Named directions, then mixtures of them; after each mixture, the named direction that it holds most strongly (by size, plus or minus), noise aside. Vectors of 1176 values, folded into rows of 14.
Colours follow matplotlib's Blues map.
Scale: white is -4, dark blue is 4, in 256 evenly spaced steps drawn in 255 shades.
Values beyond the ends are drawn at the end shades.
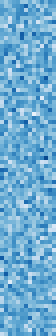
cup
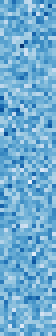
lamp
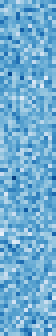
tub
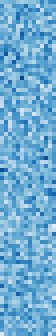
cup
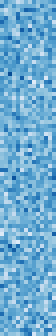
tub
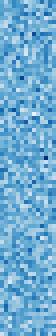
cup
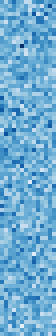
lamp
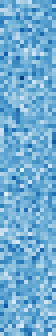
tub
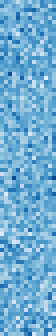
tub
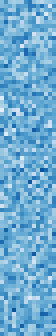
lamp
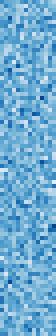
cup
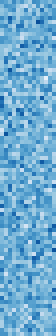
cup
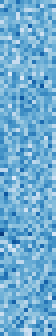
tub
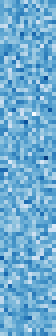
cup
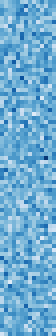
cup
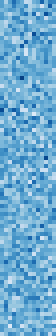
lamp
